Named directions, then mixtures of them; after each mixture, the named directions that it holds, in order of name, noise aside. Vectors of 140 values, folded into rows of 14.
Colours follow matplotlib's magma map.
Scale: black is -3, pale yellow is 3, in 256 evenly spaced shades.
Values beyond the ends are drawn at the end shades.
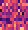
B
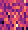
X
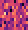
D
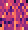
B, D.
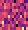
D, X.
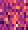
X.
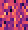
D.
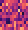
B.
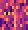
D, X.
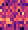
B.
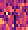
D, X.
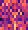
B, X.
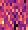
B, X.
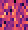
D.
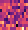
B, X.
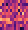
B.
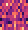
B, D.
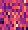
X.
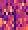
D, X.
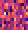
D.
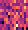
X.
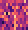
D, X.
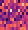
B, D.
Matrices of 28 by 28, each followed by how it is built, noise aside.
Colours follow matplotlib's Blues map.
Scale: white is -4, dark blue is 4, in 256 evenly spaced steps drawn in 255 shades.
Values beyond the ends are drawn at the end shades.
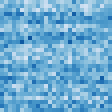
blocks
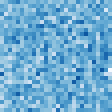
blocks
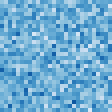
noise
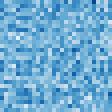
blocks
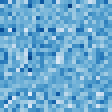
low rank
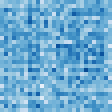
blocks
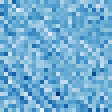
Toeplitz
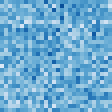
blocks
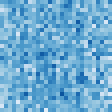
blocks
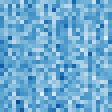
blocks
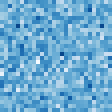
noise
